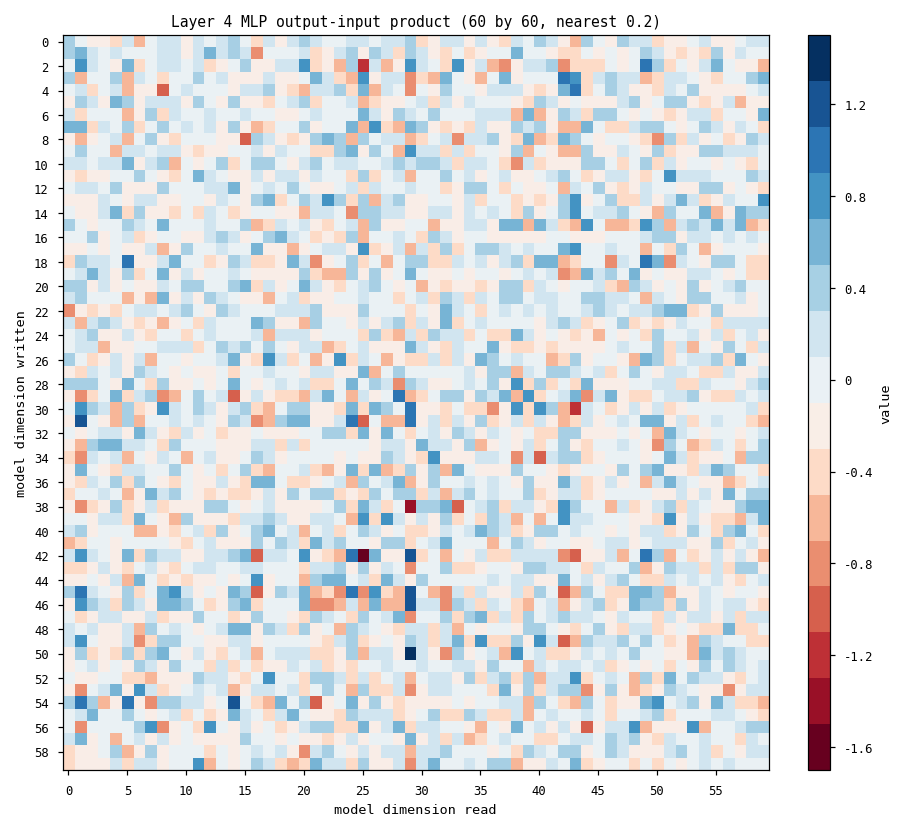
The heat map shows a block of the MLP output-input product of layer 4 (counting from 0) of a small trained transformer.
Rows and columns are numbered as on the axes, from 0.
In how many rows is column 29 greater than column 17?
27
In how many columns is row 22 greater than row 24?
31
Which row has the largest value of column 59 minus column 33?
38
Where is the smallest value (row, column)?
42, 25
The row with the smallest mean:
8
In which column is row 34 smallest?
40
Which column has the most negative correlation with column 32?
29
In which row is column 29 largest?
50
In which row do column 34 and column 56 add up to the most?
37
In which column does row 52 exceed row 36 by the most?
49
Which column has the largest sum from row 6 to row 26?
57
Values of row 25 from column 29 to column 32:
0.6 0.2 -0.2 -0.4
